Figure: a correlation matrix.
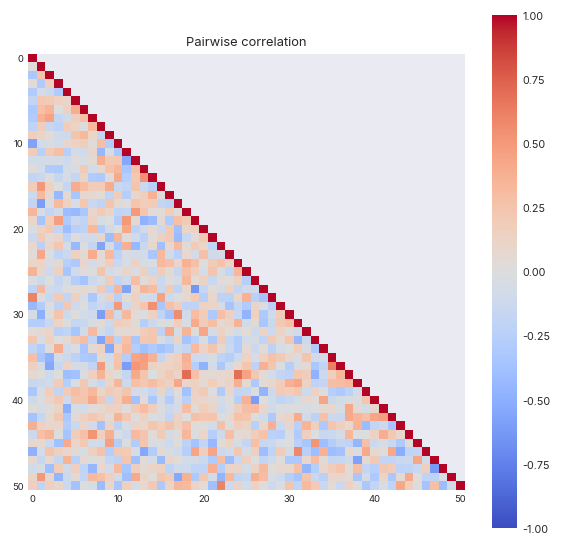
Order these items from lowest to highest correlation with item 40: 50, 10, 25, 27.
50, 27, 10, 25
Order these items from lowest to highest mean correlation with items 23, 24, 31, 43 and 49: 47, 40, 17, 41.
47, 40, 17, 41
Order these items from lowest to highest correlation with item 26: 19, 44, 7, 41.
7, 19, 44, 41
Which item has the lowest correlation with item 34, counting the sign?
9
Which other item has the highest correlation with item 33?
45
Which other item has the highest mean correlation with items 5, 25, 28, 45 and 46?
15
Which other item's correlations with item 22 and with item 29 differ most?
10
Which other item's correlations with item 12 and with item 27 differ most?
19
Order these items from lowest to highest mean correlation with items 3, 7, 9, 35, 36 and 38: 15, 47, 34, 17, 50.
47, 34, 50, 15, 17
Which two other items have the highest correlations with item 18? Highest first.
37, 12
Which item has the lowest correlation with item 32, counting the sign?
48
